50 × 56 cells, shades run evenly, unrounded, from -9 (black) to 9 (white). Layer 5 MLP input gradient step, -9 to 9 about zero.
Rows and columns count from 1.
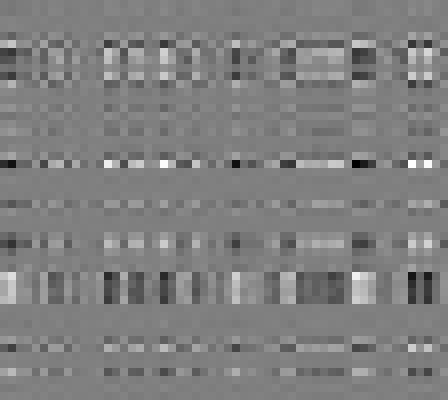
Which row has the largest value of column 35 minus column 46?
21
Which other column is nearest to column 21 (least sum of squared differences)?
14
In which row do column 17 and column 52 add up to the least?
35
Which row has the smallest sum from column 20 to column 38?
8
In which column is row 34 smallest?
45
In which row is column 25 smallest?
37
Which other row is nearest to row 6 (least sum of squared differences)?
38
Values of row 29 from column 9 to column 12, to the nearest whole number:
0 0 0 0
